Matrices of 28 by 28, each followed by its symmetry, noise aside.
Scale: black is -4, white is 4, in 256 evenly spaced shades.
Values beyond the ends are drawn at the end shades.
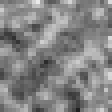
symmetric across the other diagonal.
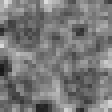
symmetric across the other diagonal.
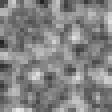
symmetric.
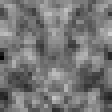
mirrored left to right.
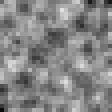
symmetric.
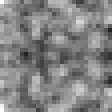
mirrored top to bottom.
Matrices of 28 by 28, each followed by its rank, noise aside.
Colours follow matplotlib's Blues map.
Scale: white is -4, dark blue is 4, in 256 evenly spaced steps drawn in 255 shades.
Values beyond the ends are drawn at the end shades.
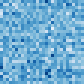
five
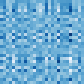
two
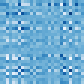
two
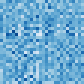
five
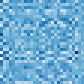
two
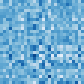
two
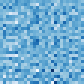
three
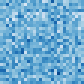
six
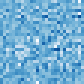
four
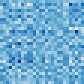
three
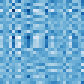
two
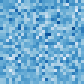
five
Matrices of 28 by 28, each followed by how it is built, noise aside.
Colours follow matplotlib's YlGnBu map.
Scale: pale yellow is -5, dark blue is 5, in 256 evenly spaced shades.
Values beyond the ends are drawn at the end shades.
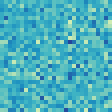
low rank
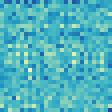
low rank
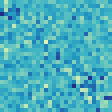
banded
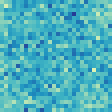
smooth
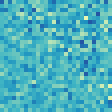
upper triangular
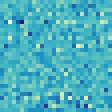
uneven rows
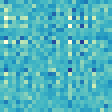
low rank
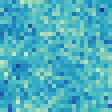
smooth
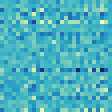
low rank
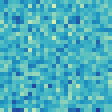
low rank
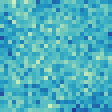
smooth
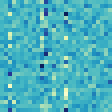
uneven columns
